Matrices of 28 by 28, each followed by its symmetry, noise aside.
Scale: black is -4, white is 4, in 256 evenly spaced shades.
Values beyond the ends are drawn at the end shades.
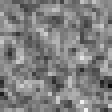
antisymmetric.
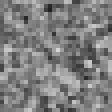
antisymmetric.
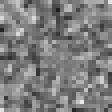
symmetric.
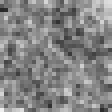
symmetric across the other diagonal.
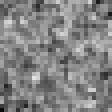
symmetric across the other diagonal.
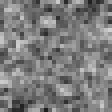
same after a half turn.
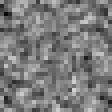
same after a half turn.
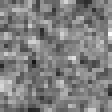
antisymmetric.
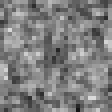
same after a half turn.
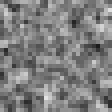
antisymmetric.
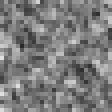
same after a half turn.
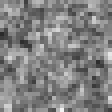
no symmetry.
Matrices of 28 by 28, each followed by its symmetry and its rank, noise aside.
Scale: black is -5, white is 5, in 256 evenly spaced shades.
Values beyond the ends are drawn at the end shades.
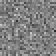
no symmetry, rank eight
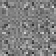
antisymmetric, rank four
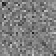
symmetric, rank eight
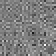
symmetric, rank six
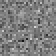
no symmetry, rank eight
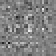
no symmetry, rank four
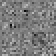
symmetric, rank six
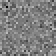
symmetric, rank eight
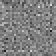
antisymmetric, rank six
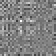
symmetric, rank four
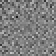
symmetric, rank six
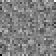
antisymmetric, rank six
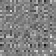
symmetric, rank four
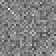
symmetric, rank eight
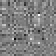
antisymmetric, rank four
